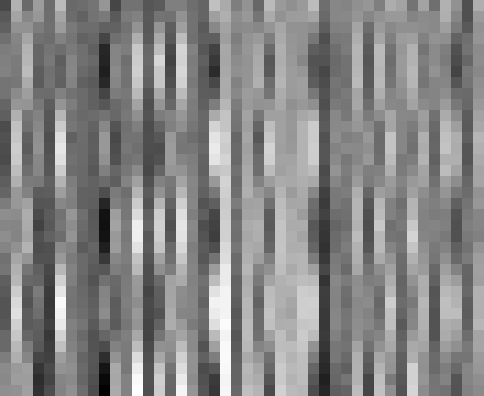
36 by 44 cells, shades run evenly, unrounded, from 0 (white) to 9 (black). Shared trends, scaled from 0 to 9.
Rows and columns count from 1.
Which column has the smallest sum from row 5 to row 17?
21
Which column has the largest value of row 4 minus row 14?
20
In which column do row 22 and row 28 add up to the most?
30
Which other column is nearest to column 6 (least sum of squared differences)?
2
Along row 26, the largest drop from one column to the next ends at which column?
6
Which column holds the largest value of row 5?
10
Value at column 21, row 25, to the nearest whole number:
1
